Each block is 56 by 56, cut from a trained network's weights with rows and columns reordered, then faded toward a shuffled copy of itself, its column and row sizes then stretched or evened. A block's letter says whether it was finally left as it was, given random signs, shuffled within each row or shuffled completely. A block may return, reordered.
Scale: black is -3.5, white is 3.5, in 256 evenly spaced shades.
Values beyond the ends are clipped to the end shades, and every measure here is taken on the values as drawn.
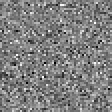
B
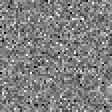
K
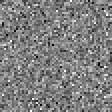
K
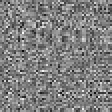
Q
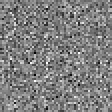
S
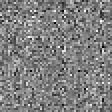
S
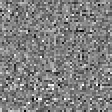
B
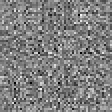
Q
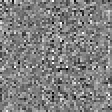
S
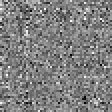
S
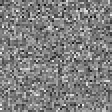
B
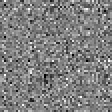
Q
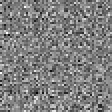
Q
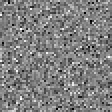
K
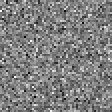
K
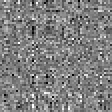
Q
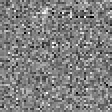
Q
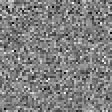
B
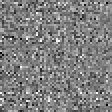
S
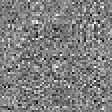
Q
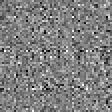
Q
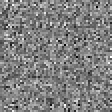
S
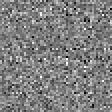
S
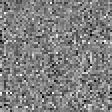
S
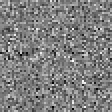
S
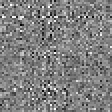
Q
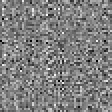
Q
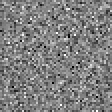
K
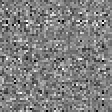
S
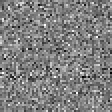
B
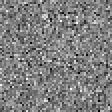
K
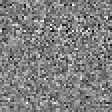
B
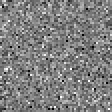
K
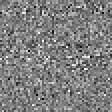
B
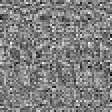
Q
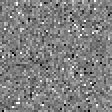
K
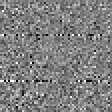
Q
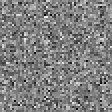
S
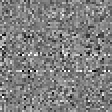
S
